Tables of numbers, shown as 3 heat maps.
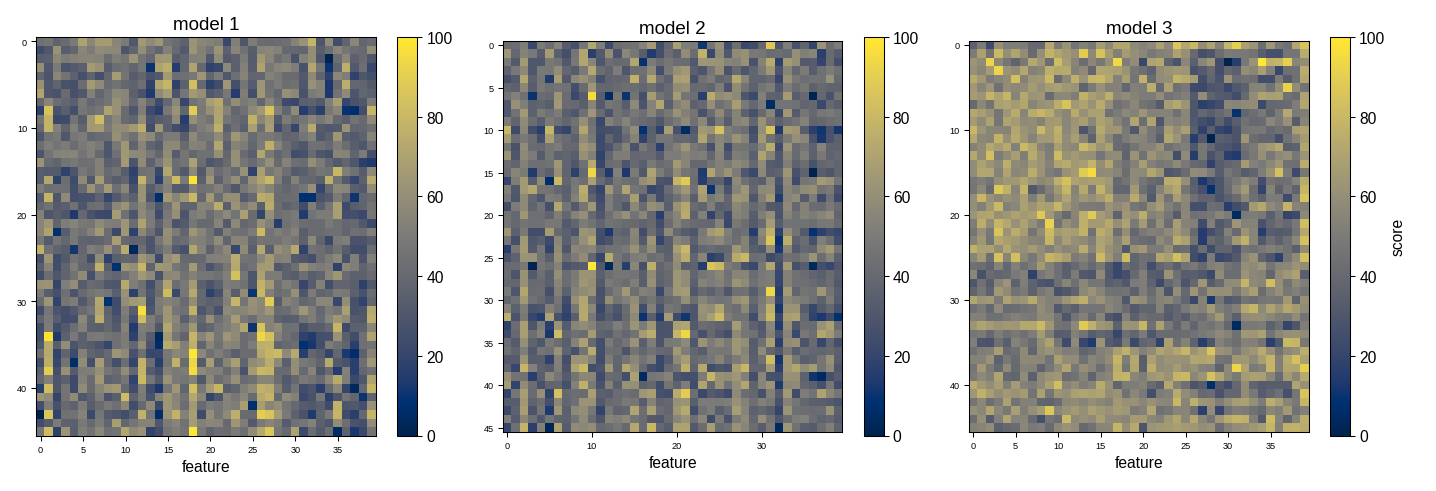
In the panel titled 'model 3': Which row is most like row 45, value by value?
37
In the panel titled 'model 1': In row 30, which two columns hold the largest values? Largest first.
27, 23
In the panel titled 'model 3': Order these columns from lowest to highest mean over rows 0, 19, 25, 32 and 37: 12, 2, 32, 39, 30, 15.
30, 2, 12, 32, 15, 39
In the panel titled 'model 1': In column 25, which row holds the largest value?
9
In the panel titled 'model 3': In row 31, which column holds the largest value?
33
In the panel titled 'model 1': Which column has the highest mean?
18
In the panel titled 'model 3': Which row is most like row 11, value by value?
40
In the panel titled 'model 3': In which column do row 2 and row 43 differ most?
34
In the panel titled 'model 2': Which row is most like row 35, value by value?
18
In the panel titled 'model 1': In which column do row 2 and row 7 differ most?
34
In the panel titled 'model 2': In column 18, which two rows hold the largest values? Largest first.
7, 19
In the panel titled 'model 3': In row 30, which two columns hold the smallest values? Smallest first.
28, 26
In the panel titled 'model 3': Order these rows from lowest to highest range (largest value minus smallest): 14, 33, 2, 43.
14, 43, 33, 2
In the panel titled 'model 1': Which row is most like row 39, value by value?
32
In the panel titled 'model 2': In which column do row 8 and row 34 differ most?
21
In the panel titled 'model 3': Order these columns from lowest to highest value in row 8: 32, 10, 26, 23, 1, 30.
26, 32, 30, 23, 10, 1
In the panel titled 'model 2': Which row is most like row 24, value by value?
33
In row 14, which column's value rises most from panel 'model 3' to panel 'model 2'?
28
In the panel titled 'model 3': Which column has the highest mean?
39
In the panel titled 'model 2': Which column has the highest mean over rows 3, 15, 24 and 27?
10
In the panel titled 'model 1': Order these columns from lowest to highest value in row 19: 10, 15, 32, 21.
15, 32, 10, 21
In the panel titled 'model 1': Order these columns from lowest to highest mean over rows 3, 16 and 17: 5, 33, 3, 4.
4, 33, 3, 5
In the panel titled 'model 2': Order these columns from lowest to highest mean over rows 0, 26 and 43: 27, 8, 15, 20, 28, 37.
28, 8, 37, 27, 15, 20
